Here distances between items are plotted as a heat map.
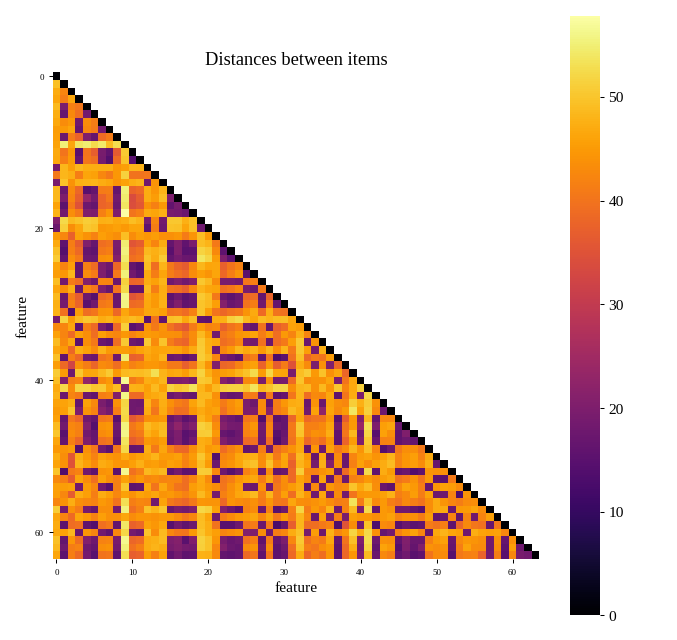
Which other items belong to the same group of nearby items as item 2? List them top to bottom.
31, 39
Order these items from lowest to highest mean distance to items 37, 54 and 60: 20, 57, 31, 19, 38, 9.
57, 38, 31, 20, 19, 9
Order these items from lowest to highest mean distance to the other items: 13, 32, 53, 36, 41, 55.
53, 55, 36, 13, 32, 41
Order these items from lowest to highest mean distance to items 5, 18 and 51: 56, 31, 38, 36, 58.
38, 58, 36, 31, 56
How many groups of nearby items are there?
7
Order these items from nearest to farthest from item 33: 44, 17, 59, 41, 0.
44, 17, 59, 0, 41
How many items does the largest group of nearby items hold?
27
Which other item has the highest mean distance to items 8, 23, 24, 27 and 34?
9
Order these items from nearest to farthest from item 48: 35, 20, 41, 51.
35, 51, 20, 41
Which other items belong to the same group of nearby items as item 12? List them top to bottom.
0, 14, 19, 20, 32
